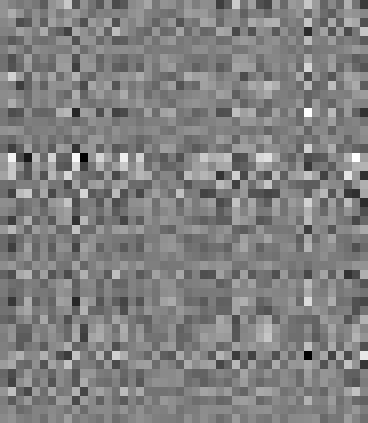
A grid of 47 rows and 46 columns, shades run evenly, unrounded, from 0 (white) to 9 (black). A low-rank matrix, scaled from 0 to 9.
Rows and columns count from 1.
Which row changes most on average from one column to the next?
18
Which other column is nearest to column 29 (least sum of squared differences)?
13
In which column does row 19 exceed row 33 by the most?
39
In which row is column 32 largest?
40
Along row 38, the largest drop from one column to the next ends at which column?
12
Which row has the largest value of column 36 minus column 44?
20
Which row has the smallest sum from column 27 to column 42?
10
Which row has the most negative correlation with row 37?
35
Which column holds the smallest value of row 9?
2
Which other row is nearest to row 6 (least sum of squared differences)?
30
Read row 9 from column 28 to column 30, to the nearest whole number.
5 4 4
